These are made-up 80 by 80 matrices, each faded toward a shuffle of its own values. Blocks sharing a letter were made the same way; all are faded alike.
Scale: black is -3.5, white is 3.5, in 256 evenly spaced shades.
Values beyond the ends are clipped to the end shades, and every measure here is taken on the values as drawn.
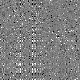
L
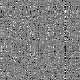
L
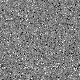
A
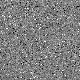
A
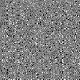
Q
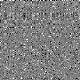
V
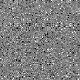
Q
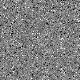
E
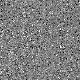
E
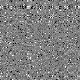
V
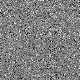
E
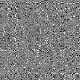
V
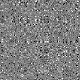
Q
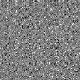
Q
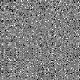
Q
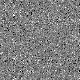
E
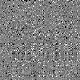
V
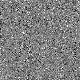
E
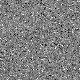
A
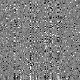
L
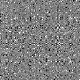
V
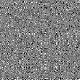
Q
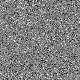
A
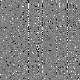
L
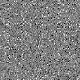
Q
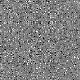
Q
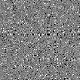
Q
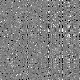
L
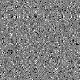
Q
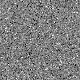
A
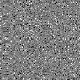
Q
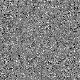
E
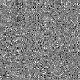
Q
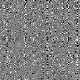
L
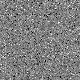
A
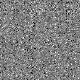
E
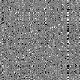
L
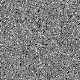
E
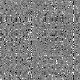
L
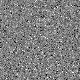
A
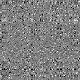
V
